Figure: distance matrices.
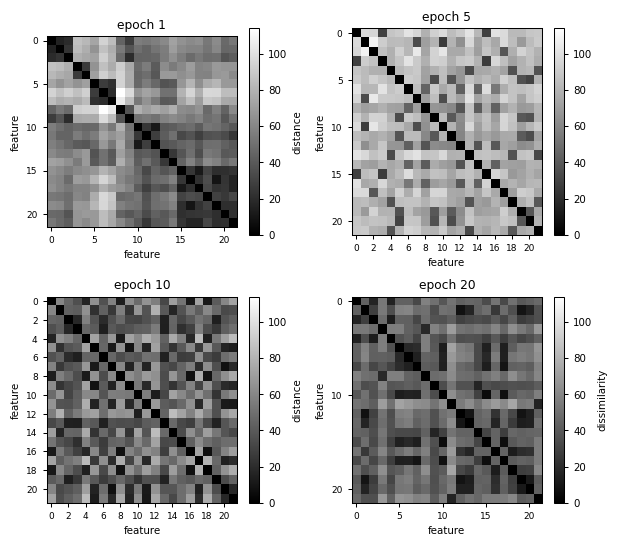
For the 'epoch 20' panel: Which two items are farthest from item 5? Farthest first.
11, 21
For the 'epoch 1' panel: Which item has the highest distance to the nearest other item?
8
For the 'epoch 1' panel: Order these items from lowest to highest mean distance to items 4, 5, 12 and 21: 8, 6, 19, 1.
19, 1, 6, 8
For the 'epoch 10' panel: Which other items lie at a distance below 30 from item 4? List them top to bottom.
0, 8, 16, 18
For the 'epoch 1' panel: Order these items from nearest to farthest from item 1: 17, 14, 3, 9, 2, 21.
2, 9, 21, 17, 14, 3
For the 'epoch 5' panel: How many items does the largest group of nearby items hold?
5
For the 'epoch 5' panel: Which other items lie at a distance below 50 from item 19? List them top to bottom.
5, 9, 11, 20
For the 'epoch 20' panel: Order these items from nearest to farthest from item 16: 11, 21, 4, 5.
4, 5, 21, 11
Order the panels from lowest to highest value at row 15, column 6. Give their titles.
epoch 20, epoch 10, epoch 1, epoch 5
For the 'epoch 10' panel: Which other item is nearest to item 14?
1
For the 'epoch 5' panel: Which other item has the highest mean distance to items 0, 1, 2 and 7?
13
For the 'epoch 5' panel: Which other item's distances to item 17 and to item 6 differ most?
2
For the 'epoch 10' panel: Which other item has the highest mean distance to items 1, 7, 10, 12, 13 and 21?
4
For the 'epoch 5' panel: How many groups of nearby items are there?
6
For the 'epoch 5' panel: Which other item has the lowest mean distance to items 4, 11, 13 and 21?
18
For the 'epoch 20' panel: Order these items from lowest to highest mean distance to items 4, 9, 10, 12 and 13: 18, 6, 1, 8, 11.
1, 18, 6, 8, 11
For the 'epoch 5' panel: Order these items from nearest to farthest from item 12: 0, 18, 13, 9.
9, 18, 13, 0
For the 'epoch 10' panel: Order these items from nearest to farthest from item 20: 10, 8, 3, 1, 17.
17, 1, 3, 10, 8
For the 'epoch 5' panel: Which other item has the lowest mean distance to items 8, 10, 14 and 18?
12
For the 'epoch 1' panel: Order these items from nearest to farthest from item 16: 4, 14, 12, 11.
11, 12, 14, 4
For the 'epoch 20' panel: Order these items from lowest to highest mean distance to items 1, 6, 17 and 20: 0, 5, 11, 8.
5, 0, 8, 11
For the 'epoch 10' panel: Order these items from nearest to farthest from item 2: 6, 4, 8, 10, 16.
6, 10, 16, 8, 4
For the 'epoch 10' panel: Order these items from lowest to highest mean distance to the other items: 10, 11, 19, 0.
19, 11, 0, 10
